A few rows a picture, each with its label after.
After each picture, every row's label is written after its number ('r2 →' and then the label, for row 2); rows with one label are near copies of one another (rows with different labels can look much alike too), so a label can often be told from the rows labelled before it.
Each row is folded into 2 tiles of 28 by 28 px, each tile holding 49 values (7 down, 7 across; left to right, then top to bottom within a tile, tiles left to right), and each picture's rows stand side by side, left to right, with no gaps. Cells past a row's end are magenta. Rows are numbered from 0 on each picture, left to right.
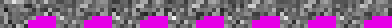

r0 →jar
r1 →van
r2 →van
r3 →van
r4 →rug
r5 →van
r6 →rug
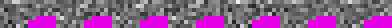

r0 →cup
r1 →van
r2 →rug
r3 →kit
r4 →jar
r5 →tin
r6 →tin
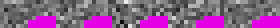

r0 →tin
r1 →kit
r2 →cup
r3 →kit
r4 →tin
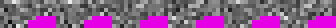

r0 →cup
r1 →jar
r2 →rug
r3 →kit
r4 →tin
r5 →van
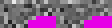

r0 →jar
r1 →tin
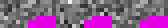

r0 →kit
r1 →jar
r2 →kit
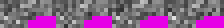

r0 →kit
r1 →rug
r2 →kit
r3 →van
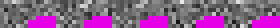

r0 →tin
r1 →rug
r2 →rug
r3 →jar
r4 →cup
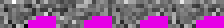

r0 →jar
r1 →kit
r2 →jar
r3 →jar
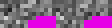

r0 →kit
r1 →van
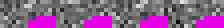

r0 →rug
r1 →tin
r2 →rug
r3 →cup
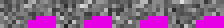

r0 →rug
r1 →rug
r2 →kit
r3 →tin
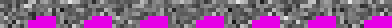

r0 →rug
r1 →tin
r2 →kit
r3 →tin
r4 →tin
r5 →kit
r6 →jar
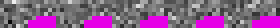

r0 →cup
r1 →jar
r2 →rug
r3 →van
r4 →rug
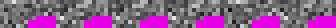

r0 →jar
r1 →kit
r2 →kit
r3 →van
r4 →tin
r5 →van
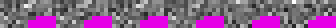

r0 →rug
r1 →kit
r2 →rug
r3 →van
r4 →jar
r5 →jar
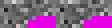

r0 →tin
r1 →tin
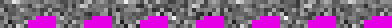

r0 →cup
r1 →rug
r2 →jar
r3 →van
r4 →cup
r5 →van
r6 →cup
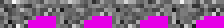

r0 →cup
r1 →tin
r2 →tin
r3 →jar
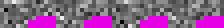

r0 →tin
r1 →van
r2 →cup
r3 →van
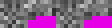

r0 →rug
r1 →rug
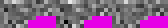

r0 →tin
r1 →cup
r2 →jar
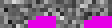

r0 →tin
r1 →van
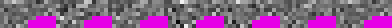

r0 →tin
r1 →kit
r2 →kit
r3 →cup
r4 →jar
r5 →rug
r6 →tin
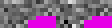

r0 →tin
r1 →cup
